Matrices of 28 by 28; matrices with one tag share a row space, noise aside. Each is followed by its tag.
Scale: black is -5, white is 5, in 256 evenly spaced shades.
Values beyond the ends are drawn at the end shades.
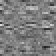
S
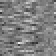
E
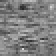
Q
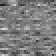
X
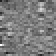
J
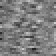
E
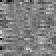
J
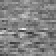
Q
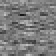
Q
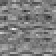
X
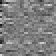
J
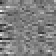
J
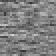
Q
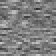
X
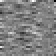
E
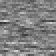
Q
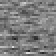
Q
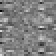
J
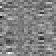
J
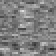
Q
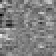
J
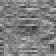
S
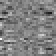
J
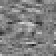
E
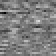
X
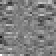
J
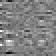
J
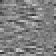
E
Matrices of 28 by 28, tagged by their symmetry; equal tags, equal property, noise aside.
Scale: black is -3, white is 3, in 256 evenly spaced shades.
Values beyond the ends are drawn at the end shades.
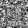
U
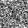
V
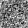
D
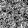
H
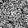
D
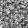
D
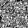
D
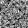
D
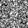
V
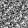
D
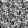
U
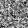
H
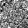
D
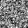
D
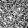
H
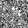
H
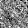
H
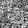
D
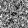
V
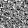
U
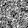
D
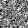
H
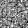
D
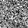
U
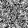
V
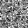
H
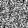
V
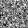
U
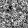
D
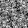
V
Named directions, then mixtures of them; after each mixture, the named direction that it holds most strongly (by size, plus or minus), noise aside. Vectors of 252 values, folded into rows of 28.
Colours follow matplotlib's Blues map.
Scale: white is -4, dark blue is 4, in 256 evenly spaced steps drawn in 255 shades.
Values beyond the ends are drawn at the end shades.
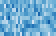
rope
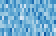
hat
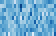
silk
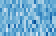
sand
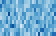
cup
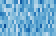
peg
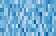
sand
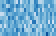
peg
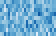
sand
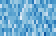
hat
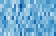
silk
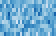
rope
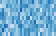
cup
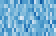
hat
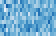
peg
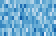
hat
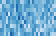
cup
